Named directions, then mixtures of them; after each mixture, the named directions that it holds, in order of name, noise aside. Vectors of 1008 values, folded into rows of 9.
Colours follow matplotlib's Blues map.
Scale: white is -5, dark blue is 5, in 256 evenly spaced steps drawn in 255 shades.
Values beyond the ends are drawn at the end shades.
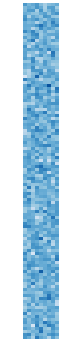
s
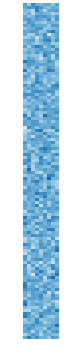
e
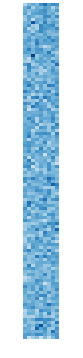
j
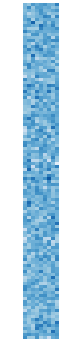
e, j, s.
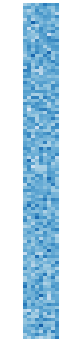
e, j, s.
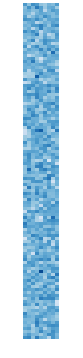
e, s.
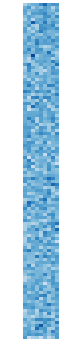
j.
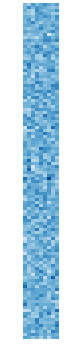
e, j.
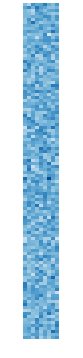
e, j.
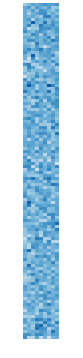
j, s.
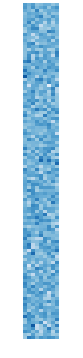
e, j, s.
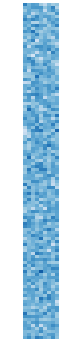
e, j, s.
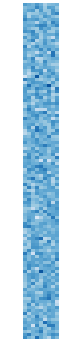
s.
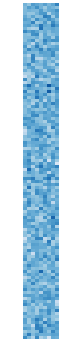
e, j, s.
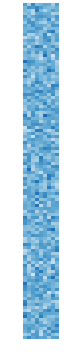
e.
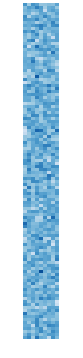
e, s.
